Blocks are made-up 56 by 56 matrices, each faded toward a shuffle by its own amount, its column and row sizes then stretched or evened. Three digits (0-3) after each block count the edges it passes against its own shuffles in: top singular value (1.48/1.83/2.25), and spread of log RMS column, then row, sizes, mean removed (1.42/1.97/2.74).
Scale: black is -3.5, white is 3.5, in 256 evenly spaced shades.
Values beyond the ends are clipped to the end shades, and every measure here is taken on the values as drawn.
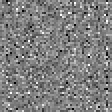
0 2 0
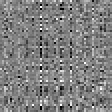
3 3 1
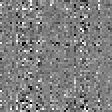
1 3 2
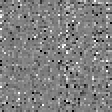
1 2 1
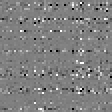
0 2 3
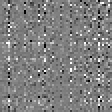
2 3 1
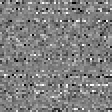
1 0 3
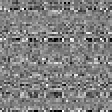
3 0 3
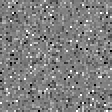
0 0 0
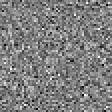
2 0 0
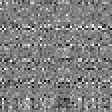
3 1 3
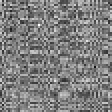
3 1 1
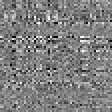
3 1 3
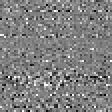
2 0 3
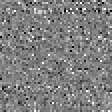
1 0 2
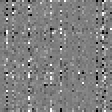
1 3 1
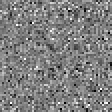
2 0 1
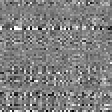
3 0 3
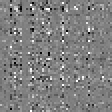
1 3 2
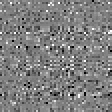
3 1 2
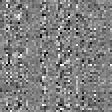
2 3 1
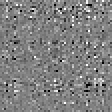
1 2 2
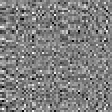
3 2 1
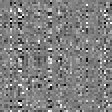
3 3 2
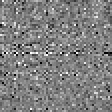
2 1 2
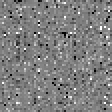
1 2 1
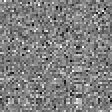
2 0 0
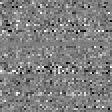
0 0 3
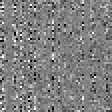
0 3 1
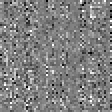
1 3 0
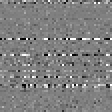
3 1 3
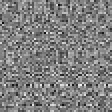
3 0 2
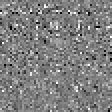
1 1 2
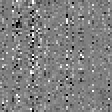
1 3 0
